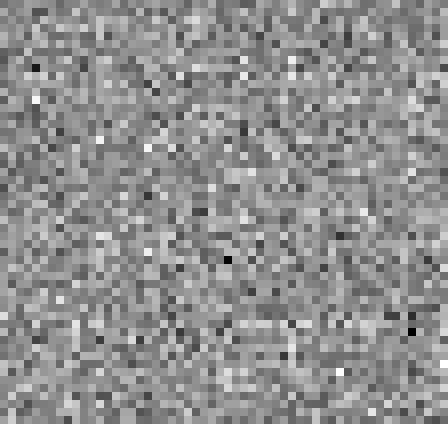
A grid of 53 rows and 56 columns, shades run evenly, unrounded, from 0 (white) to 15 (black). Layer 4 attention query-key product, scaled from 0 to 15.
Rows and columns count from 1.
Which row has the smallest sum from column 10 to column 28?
3
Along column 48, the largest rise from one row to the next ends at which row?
34
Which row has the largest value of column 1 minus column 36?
13
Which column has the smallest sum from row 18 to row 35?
21
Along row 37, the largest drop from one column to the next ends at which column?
33
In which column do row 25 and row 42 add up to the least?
10
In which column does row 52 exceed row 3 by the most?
25
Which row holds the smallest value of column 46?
27
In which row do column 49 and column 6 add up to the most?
42
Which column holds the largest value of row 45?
36
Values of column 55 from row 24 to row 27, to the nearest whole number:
8 5 7 6
